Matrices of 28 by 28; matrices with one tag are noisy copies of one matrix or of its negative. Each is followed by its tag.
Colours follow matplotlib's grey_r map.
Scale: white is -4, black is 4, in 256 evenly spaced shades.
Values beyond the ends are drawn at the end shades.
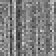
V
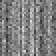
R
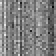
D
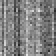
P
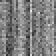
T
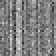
V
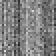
P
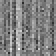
V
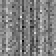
R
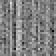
V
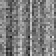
T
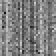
R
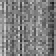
D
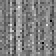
V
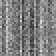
R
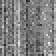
P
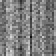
T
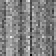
T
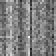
T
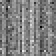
R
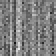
V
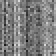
P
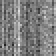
P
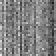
D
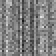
R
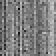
D
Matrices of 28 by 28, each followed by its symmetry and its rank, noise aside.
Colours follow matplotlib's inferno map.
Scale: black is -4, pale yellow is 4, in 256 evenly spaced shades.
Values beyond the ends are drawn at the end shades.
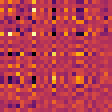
symmetric, rank two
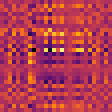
no symmetry, rank two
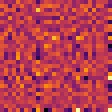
no symmetry, rank three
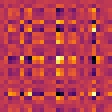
symmetric, rank one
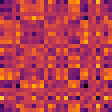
symmetric, rank two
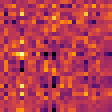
no symmetry, rank three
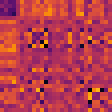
symmetric, rank three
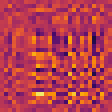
antisymmetric, rank two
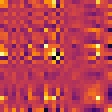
symmetric, rank two
